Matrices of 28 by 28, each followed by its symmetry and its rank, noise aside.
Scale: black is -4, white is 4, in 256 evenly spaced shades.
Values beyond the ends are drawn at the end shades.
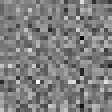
antisymmetric, rank four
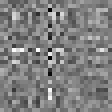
no symmetry, rank three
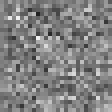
symmetric, rank five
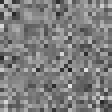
symmetric, rank five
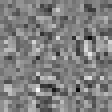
antisymmetric, rank four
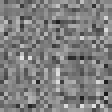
antisymmetric, rank four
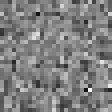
no symmetry, rank five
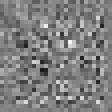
antisymmetric, rank four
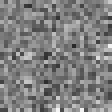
no symmetry, rank four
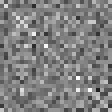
symmetric, rank four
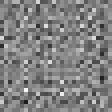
no symmetry, rank five
